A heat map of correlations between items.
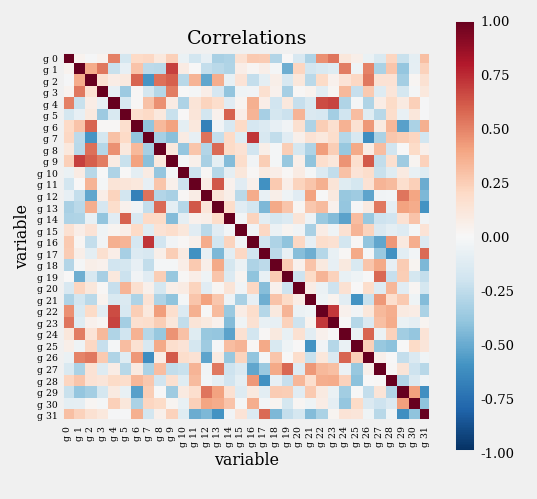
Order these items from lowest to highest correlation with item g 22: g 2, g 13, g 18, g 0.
g 18, g 2, g 13, g 0
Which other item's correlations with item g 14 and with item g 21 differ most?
g 25
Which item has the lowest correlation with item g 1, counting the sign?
g 19
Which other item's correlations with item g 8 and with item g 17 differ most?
g 13
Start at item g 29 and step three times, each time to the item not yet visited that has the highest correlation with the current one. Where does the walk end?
g 16
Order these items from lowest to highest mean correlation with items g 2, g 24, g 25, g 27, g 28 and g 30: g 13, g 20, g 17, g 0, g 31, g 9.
g 17, g 31, g 0, g 20, g 13, g 9
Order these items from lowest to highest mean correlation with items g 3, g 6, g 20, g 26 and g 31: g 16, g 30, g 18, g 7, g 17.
g 7, g 30, g 16, g 18, g 17
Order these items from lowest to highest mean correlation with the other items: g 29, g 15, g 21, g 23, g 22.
g 21, g 29, g 15, g 23, g 22
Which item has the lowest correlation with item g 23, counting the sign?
g 14
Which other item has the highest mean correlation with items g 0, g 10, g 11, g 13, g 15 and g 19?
g 22
